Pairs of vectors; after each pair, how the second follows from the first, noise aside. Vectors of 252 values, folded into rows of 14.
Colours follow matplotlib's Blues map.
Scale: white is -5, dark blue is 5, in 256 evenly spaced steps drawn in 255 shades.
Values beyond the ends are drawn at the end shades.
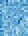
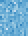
wrapped around, negated, partly zeroed.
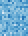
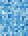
copied.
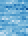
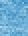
reversed, negated, shrunk.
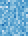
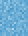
wrapped around, shrunk.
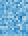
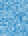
shrunk.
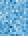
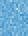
reversed, negated, shrunk.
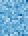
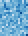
shuffled.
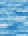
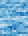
copied.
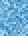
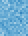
shrunk.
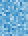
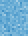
shrunk.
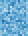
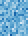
shuffled.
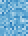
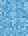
shrunk.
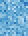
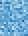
shuffled.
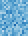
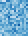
shuffled.
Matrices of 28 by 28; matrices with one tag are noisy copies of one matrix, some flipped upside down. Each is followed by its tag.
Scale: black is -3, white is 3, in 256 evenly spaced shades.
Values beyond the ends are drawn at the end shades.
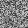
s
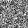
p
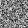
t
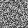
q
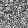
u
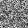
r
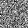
p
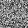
s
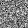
s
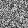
s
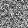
r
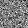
q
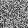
u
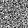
u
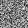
u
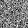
u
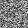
t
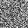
u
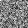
s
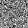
q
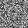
t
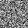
p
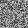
p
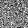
q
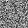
p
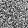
u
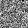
t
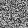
p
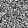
r
